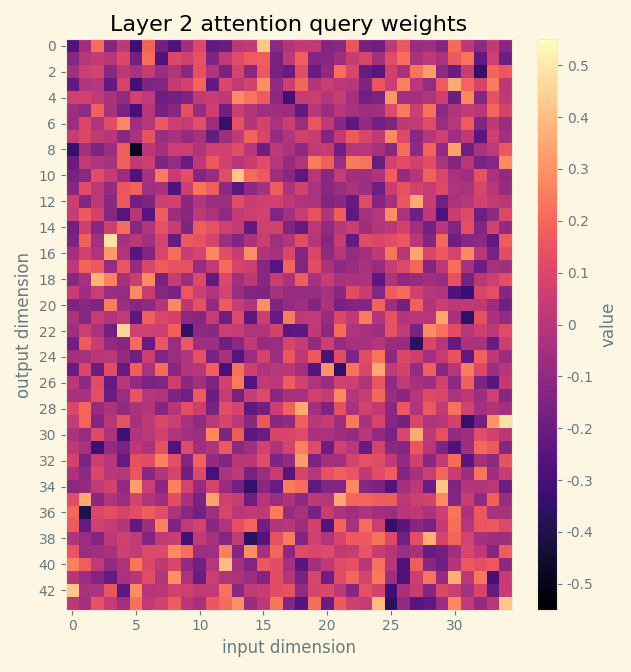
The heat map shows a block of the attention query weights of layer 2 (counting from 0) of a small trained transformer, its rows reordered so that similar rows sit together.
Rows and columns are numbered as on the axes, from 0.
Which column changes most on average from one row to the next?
5
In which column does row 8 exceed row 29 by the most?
26
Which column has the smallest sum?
20
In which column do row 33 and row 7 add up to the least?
11
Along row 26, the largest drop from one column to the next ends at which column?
14
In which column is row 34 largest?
29
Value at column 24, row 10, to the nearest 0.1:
0
